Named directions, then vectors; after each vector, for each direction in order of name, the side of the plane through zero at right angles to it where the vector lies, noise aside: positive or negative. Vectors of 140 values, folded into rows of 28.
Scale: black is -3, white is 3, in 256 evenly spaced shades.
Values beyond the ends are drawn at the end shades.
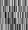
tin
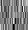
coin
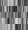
negative, positive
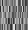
negative, positive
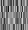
positive, negative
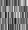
positive, positive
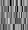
positive, negative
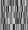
positive, negative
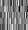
negative, negative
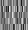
positive, negative
